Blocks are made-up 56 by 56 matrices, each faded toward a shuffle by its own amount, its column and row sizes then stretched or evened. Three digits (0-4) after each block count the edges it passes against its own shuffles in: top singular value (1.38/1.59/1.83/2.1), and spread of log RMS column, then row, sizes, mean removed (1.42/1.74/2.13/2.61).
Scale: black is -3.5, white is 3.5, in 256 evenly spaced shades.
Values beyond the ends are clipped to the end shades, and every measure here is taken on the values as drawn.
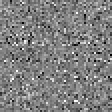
1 2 2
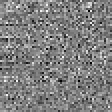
3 2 3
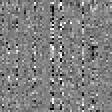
4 4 1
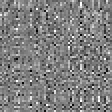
4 4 0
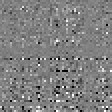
2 3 4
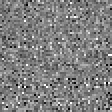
1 0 2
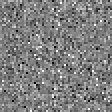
0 0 0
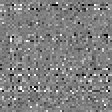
4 1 4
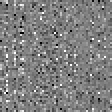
1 4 0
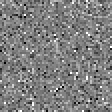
0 1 1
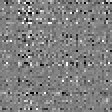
0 3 4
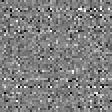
3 2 4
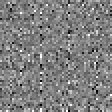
3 3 1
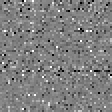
2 0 2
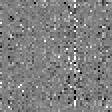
3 3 0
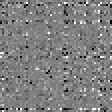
4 3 4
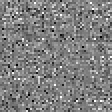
0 2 1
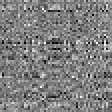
4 1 3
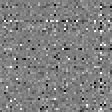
2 2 3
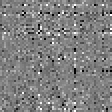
3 3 3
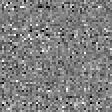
0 2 3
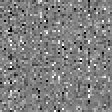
0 4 0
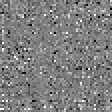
0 2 2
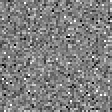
0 1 0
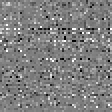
3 1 3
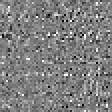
2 3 3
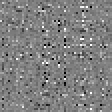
2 3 2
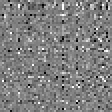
3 3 3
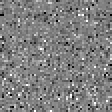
0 1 1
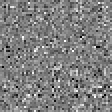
3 1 2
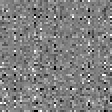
1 4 3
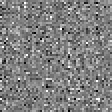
3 2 2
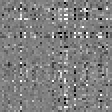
4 4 3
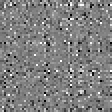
4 2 3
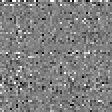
0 2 3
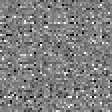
3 1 2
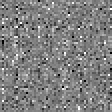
3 3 2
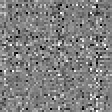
2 3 3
